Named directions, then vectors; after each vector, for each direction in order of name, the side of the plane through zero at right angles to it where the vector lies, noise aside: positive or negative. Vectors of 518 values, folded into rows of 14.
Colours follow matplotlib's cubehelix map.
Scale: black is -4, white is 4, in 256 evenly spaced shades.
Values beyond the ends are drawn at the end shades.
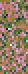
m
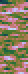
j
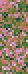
negative, positive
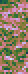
positive, negative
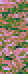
negative, positive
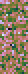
negative, negative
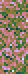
negative, positive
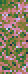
positive, negative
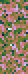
positive, positive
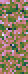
negative, negative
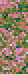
negative, positive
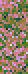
negative, positive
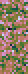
negative, negative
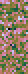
negative, negative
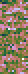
positive, positive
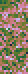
positive, negative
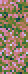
negative, positive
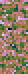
negative, negative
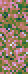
negative, positive
